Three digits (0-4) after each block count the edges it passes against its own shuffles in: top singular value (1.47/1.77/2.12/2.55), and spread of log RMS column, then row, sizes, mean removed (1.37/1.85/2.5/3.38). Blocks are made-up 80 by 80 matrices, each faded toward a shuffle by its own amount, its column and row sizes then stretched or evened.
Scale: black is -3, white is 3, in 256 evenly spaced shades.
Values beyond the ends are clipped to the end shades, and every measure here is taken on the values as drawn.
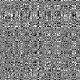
4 2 3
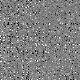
0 3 2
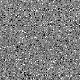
2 1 2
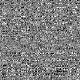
2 0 3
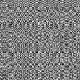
4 2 3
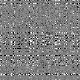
3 3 4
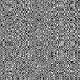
4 3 0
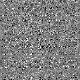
0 2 3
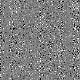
0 3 1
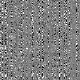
3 4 0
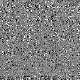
1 2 2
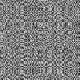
4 2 0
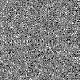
2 1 0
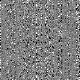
1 4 0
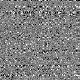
3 0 3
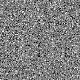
1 0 1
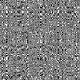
4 3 2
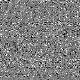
1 1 2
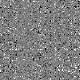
1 3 2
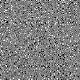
2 2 1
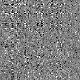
3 3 2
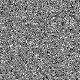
1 1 0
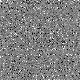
1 0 2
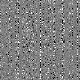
3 4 1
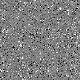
1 2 2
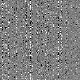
2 4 0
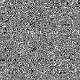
1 1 3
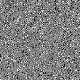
2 1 0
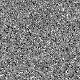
0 0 1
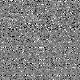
1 1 3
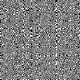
3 3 3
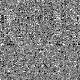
1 0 2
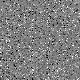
1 1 0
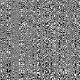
3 4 2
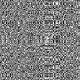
4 3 1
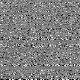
2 0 4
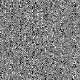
1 3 0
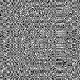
4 0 0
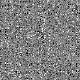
0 3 1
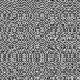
4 0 0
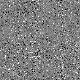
0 2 1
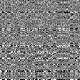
4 0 4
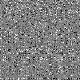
2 0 2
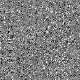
0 2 1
